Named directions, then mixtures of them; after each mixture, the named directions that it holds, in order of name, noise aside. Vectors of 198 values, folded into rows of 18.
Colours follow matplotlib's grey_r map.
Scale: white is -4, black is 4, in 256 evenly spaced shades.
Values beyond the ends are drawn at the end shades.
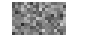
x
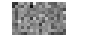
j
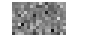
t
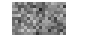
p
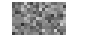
x.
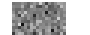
t.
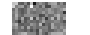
j.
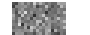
j, t.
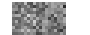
p, x.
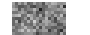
p.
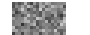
x.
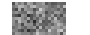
p.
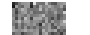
j, x.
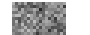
p.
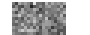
j, p.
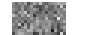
p, t.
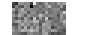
j, p.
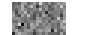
t, x.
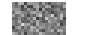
j, x.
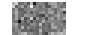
j.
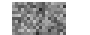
p.
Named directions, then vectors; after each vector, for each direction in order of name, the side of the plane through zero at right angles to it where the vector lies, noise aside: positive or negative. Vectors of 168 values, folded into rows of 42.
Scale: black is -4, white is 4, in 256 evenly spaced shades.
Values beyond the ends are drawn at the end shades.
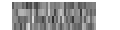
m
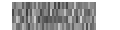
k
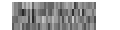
negative, negative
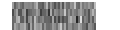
positive, negative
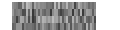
negative, negative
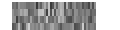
negative, positive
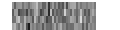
positive, negative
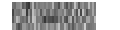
positive, positive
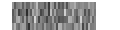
positive, negative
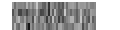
positive, negative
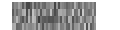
positive, positive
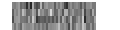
positive, positive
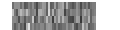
negative, positive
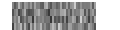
positive, negative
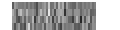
negative, positive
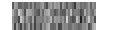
negative, positive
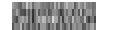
negative, negative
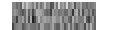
negative, negative
